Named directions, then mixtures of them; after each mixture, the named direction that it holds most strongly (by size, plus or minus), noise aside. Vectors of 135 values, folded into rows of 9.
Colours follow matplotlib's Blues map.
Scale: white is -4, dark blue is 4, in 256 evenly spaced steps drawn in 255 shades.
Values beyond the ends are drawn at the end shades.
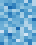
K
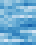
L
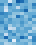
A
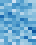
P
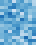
P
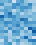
P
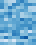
L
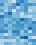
P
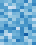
K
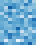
K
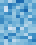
A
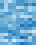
L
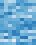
L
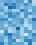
K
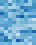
L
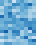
P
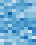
P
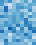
K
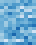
L
